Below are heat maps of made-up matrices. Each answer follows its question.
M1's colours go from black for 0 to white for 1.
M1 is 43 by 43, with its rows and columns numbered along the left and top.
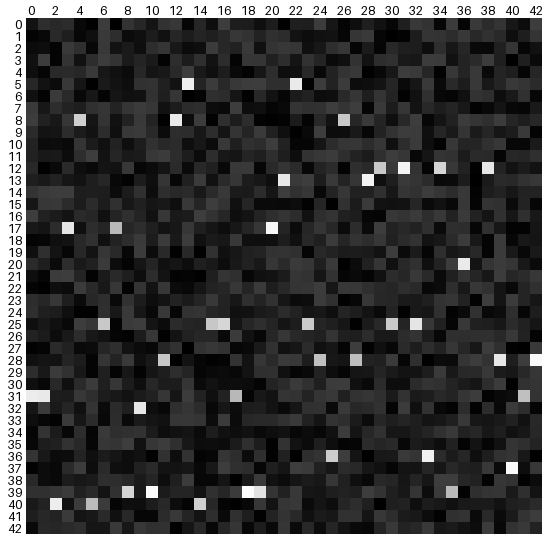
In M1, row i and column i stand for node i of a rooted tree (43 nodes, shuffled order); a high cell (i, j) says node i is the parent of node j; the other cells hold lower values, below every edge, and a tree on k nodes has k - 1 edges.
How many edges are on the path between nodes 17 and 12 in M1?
2
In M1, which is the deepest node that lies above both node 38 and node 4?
8
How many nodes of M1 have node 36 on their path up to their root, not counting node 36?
9
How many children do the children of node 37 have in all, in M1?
3
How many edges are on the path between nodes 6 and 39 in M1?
8
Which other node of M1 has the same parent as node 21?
28
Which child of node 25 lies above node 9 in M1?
32
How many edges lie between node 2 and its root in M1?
2
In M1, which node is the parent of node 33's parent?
20
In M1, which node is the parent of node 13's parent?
40
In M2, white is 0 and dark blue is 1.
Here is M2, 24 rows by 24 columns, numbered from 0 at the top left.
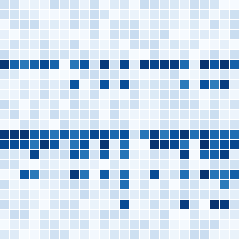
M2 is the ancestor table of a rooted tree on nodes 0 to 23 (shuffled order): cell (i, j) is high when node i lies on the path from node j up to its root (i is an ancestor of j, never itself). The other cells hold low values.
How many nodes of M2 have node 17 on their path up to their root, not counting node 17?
12
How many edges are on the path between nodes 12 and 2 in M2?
6
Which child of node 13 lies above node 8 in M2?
6
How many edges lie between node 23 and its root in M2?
4
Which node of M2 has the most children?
14
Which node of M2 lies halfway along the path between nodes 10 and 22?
20
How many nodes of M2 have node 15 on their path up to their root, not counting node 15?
9
